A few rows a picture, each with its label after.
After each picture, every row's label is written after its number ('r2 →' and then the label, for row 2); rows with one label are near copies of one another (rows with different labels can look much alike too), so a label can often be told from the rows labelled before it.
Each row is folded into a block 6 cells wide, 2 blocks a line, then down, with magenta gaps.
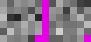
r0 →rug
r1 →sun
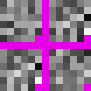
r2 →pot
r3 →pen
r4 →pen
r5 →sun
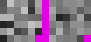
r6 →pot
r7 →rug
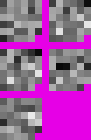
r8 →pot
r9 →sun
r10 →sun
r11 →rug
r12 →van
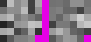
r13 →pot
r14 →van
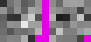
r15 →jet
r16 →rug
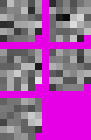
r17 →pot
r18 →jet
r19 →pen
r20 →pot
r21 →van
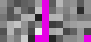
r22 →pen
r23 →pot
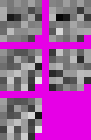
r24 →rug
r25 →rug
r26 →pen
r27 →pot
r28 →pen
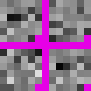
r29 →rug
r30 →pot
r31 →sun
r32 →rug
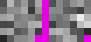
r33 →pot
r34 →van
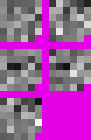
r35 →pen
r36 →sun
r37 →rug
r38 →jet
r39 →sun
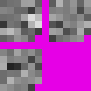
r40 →van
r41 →pot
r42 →rug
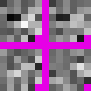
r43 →jet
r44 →jet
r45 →pen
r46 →van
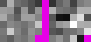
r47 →sun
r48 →jet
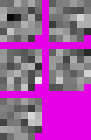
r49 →rug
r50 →van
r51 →pen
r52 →sun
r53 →van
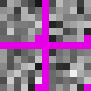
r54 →sun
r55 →pot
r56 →pen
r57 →jet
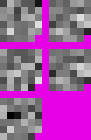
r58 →sun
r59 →van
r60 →pen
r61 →van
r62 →rug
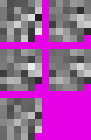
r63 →pen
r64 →van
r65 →van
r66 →van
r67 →pen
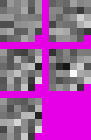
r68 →pot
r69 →van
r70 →pen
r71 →jet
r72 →pen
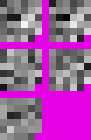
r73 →jet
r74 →jet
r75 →pot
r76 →pen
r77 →rug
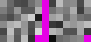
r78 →pen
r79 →pot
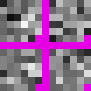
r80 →jet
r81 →pot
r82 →van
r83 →sun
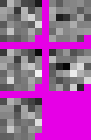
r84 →sun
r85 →rug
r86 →sun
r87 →jet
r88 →sun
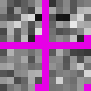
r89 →pen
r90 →jet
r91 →pot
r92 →sun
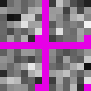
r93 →jet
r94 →sun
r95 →van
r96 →pen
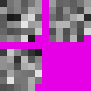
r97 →jet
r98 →pen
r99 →sun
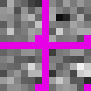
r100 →sun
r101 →rug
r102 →van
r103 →van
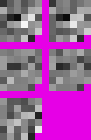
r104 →jet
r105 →jet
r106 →rug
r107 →rug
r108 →pen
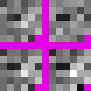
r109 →jet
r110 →rug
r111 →jet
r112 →jet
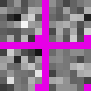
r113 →jet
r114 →pen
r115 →sun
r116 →van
